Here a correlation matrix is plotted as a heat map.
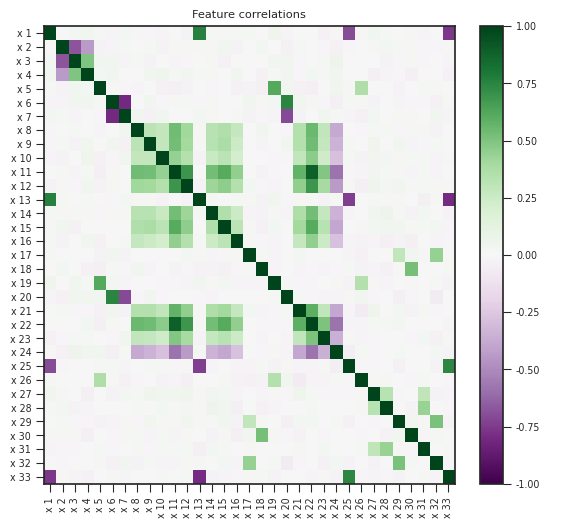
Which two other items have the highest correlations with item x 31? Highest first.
x 28, x 27
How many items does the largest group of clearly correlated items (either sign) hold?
12
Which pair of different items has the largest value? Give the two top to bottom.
x 11, x 22
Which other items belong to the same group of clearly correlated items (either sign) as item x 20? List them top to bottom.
x 6, x 7
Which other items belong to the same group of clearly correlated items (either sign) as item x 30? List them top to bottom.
x 18
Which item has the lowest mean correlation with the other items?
x 24
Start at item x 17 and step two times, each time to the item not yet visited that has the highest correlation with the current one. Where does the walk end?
x 29
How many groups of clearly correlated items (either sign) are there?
8
